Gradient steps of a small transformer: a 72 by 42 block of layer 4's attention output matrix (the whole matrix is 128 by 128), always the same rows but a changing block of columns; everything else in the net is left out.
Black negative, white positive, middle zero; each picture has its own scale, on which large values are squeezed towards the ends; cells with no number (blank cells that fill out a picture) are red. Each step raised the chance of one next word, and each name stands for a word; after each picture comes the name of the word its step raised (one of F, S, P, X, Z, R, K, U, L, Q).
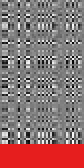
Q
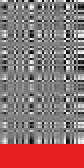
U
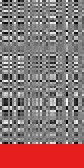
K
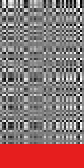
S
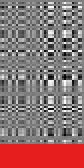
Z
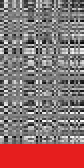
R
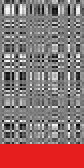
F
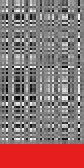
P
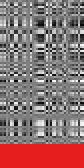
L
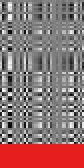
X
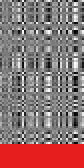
X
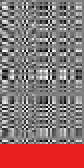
Z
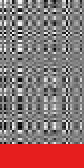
S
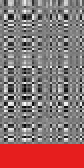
P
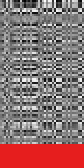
S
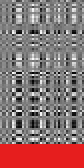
X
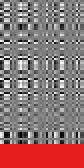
Q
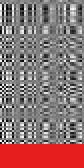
F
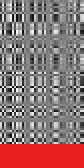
X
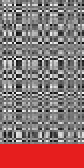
Q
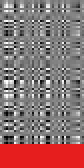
R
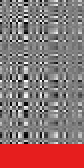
K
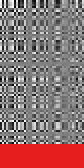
S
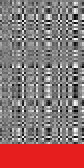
P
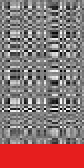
Z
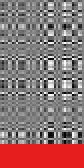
Q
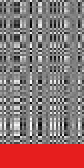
L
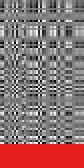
R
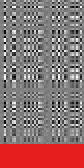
Z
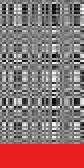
F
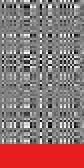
U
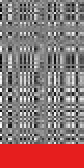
X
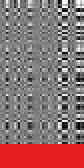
S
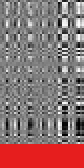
L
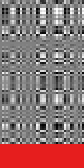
F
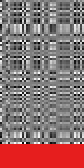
Q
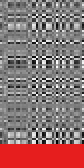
Q
